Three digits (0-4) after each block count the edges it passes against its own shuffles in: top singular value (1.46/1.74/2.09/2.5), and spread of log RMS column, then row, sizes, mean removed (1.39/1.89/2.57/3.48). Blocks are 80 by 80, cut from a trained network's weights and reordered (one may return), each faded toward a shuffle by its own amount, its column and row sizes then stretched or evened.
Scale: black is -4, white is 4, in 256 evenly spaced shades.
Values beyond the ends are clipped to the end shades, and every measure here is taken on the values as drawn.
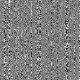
2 4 0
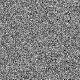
1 1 1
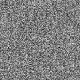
1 1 0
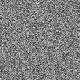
2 1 0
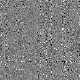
1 3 2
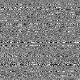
2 0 4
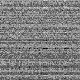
4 1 1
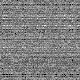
4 2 2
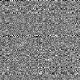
3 2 3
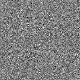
1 2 1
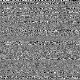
0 0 4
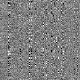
3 3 0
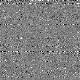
2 1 3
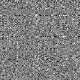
2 1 3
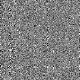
0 3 2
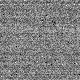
1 0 0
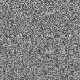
2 0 2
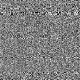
2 1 3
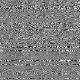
1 1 4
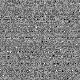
0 1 3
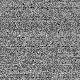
1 1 1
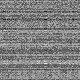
4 0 2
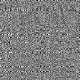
3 2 3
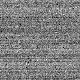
3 1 0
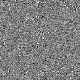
1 1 1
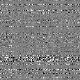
1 2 4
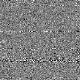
1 2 3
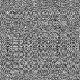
4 0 2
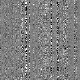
2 4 1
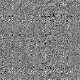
0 3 2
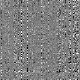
1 4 2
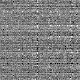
4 3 1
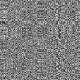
4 3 1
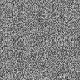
2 1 0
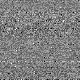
0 0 3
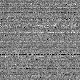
3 0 3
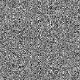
1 3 1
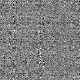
0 3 1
